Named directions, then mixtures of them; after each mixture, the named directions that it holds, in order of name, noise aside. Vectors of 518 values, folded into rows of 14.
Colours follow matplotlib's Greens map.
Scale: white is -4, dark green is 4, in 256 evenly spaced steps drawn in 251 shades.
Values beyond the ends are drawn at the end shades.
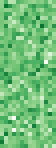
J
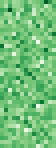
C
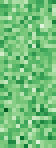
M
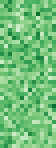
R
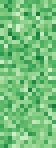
R.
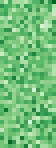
M.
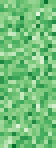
C, R.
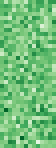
M.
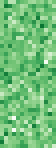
J.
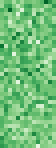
C, J, R.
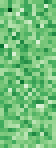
C, R.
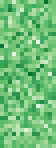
C, J.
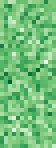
C, J.
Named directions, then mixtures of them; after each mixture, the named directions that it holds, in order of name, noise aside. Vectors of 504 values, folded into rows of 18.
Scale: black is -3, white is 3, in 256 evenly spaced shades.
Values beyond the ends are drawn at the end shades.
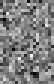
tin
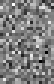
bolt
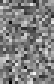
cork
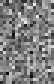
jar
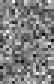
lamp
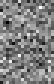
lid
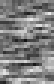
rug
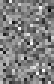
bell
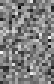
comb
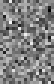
bell.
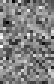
lamp, lid.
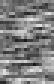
rug.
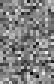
lamp, tin.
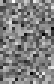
comb, cork, lamp.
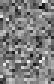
bell, bolt, rug.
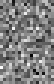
bolt, lamp.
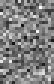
lamp, lid.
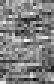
jar, rug.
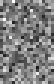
comb, lamp, tin.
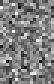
bolt, comb, cork.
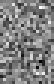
bolt, lamp, lid.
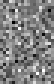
bell, lamp.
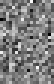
bolt, comb, tin.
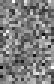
lamp.
